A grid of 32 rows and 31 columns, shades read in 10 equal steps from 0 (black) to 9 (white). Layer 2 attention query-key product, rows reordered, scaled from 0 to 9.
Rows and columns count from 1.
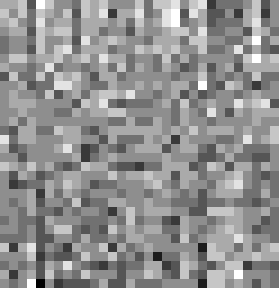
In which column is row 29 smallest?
18
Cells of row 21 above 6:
4
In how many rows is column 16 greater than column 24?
15
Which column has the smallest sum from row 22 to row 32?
5
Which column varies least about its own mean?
17
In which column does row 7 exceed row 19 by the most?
29
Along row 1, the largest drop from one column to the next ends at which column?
24
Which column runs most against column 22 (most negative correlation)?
30
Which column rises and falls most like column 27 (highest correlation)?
21
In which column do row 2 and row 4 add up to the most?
20
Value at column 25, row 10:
3
